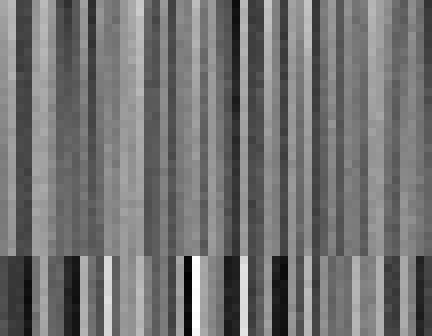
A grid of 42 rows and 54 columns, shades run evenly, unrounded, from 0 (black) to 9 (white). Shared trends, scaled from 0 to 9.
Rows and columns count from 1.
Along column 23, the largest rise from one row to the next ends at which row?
33
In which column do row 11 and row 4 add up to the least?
30
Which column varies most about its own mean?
24
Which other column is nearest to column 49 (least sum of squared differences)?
13
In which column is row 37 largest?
25
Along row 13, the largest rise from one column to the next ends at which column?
31
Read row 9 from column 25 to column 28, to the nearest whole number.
6 4 5 4
